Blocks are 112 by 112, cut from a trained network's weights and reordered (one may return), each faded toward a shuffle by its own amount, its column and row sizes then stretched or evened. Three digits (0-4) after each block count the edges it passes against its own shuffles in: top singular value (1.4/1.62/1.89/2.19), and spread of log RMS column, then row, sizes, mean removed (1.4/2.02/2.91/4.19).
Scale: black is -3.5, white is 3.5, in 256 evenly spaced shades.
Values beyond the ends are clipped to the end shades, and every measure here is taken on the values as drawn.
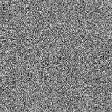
2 1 1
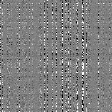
3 4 1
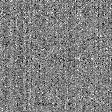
2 0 1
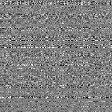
4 1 4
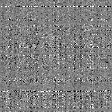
2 2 3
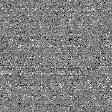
1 1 2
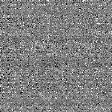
1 2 2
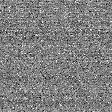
1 0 1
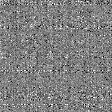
1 0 3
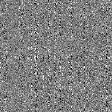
1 3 1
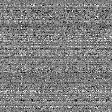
4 1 3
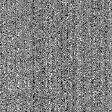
2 2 0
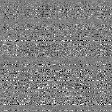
1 2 4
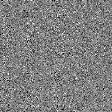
0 2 1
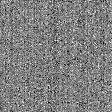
1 0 1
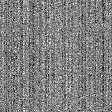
4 2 1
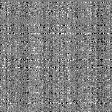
4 1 3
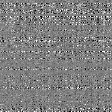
2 1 4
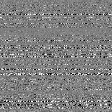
3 0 4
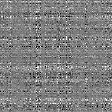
4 3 3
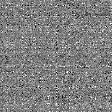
1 2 2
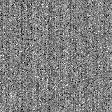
2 0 1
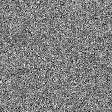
0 0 1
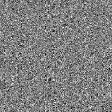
2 2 0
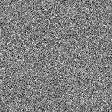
1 0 0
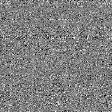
1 0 3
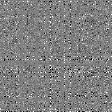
0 3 3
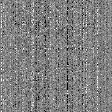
4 3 1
